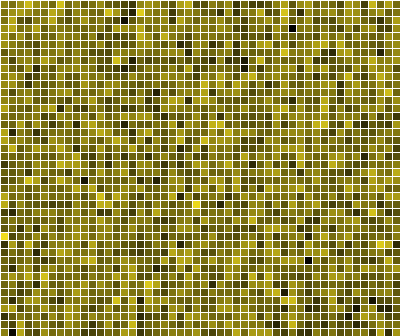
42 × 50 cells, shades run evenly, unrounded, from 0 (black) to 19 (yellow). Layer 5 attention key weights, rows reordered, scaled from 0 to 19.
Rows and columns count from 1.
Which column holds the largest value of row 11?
26
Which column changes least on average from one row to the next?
3
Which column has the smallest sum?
46
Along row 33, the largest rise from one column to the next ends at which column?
40
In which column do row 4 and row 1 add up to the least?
37
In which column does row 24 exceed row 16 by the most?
10
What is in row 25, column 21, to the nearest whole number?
9
